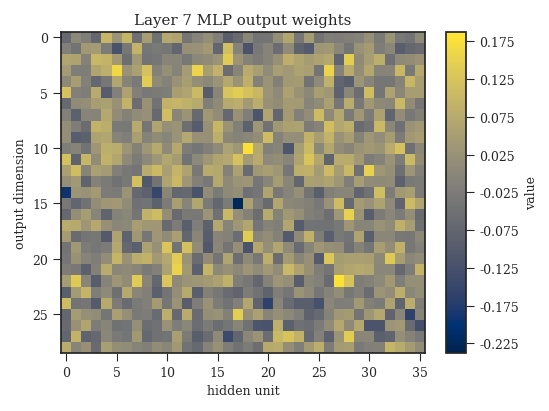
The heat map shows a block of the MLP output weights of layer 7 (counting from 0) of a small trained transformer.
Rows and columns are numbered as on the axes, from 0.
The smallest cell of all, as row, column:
15, 17
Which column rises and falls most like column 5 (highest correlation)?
8
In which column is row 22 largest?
27
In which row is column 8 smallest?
13
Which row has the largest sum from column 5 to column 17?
3
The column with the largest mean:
28
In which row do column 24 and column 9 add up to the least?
14
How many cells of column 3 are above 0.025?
11
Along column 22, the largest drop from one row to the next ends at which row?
18
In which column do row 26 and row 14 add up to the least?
0
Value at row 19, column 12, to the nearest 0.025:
0.125
